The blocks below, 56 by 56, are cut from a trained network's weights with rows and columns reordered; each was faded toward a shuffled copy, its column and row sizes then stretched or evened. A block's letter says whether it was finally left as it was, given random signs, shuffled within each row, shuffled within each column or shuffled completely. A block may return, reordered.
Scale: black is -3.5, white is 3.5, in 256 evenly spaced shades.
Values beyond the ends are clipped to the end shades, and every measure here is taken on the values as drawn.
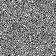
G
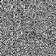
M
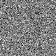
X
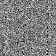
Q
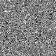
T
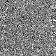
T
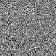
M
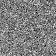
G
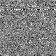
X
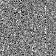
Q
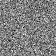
G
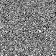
X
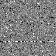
X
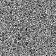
Q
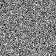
G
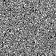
G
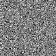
T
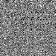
M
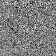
T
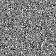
T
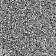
Q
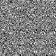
M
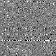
M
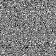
X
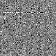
M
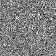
X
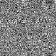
M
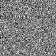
M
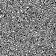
G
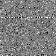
T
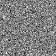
T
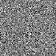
M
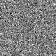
G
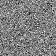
G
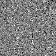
Q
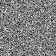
G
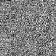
M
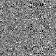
M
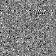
T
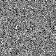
T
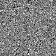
Q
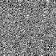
M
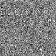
M
